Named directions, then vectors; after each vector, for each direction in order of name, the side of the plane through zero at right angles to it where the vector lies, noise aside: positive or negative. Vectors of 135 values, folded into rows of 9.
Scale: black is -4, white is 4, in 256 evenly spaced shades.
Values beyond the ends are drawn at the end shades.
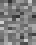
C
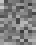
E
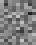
negative, positive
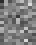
positive, negative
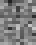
positive, positive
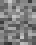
negative, negative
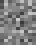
positive, negative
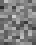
negative, negative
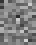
positive, negative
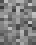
negative, negative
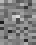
negative, positive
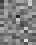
positive, negative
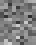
positive, positive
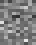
positive, negative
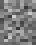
negative, negative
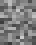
negative, negative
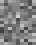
negative, positive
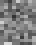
positive, positive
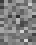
positive, negative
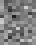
positive, positive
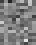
positive, negative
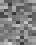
positive, positive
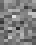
negative, negative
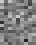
negative, positive
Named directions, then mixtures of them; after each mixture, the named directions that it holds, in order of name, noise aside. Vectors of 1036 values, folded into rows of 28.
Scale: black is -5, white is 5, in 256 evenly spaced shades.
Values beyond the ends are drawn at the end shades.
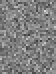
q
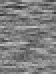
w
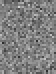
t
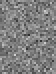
q.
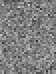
t.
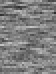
w.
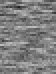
w.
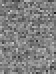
t, w.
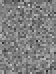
t.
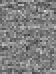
q, w.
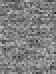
t, w.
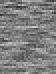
w.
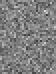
q.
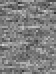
q, w.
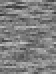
w.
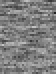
t, w.
